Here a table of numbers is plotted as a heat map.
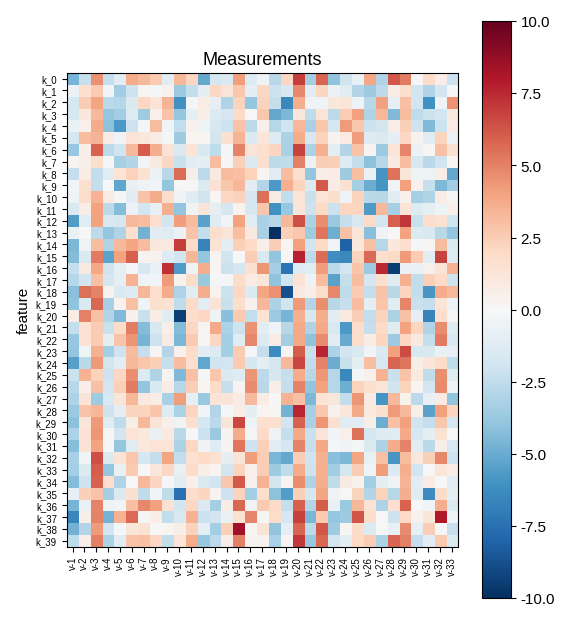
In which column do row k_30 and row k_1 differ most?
v-25
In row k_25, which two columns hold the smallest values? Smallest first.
v-24, v-10
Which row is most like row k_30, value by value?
k_5
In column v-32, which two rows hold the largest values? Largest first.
k_37, k_15
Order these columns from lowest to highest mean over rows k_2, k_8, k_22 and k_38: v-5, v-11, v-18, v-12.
v-18, v-12, v-5, v-11
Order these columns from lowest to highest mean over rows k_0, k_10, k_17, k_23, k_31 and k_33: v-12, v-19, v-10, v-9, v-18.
v-18, v-12, v-19, v-10, v-9
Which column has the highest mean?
v-20
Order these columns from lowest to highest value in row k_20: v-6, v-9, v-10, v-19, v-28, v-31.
v-10, v-31, v-19, v-28, v-9, v-6
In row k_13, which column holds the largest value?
v-22
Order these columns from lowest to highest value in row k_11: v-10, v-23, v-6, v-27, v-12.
v-10, v-23, v-6, v-12, v-27
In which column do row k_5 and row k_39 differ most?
v-28
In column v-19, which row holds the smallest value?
k_18
